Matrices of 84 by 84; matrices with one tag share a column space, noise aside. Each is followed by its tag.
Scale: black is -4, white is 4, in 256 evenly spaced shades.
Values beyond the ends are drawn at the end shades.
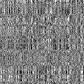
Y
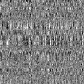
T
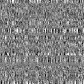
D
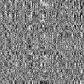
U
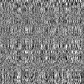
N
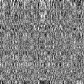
U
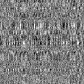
T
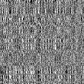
Y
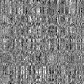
Y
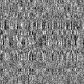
T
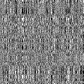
Y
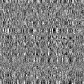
D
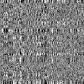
D
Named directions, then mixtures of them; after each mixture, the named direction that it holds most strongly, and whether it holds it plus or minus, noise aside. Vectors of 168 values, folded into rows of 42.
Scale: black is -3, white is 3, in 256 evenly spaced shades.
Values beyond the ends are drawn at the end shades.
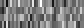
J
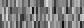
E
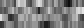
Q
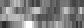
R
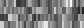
Q, minus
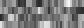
Q, minus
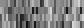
E, plus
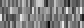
E, minus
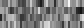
Q, minus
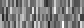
E, minus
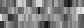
Q, plus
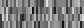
E, plus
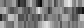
Q, minus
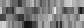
R, minus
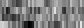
R, minus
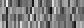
J, minus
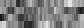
Q, minus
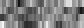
Q, minus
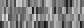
E, plus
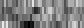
R, minus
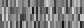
E, plus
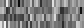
J, minus
